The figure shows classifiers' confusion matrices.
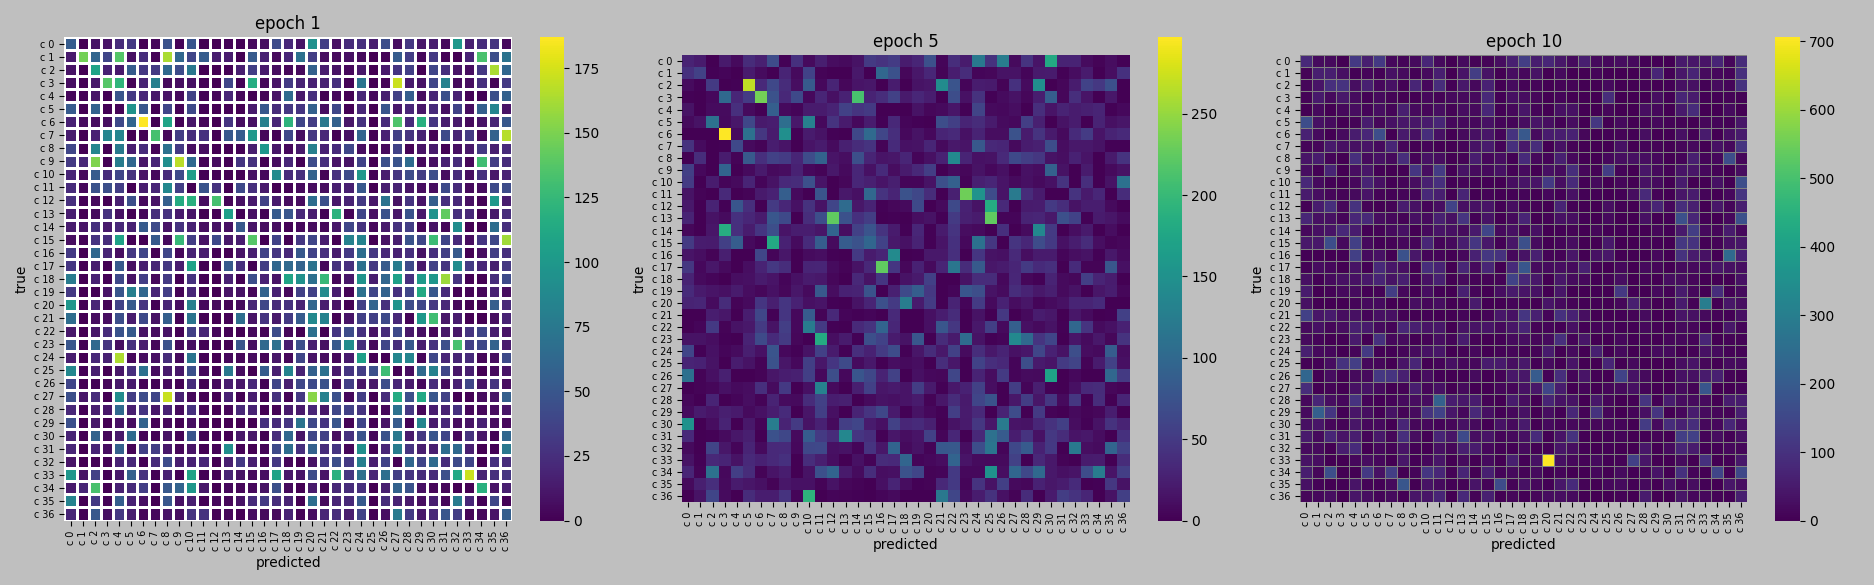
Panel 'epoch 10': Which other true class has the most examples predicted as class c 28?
c 30
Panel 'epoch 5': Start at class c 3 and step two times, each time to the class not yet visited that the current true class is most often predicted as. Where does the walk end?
c 8
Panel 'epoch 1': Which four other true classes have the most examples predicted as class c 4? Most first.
c 24, c 1, c 3, c 15
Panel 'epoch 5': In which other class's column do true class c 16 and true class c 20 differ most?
c 18
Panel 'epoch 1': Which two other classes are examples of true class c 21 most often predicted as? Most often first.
c 30, c 29
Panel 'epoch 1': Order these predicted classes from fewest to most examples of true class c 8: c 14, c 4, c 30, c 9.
c 14, c 30, c 9, c 4
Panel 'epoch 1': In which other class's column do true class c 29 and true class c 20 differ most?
c 10
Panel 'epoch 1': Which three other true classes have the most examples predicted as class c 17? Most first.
c 33, c 10, c 23
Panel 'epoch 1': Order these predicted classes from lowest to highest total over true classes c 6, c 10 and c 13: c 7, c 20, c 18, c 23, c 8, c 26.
c 7, c 23, c 26, c 20, c 8, c 18
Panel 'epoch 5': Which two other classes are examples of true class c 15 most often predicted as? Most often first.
c 7, c 24
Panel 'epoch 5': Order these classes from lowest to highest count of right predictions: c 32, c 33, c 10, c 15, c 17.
c 33, c 17, c 10, c 15, c 32
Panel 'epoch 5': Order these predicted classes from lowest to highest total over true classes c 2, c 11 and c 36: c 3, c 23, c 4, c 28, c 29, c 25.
c 4, c 3, c 28, c 25, c 29, c 23
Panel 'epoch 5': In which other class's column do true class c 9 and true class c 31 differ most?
c 13
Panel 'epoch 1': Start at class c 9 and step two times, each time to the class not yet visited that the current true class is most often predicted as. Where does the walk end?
c 35
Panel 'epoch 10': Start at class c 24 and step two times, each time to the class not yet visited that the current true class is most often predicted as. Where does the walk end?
c 0
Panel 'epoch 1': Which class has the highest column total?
c 27
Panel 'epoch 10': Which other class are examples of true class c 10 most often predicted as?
c 36
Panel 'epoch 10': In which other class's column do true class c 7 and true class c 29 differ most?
c 1
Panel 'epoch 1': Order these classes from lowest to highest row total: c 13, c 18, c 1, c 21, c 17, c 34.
c 34, c 13, c 21, c 17, c 1, c 18
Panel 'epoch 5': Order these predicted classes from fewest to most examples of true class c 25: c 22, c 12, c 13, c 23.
c 23, c 22, c 12, c 13
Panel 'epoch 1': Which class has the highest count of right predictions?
c 6
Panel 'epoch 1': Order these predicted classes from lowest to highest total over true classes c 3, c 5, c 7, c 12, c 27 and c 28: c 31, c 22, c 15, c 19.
c 19, c 22, c 31, c 15
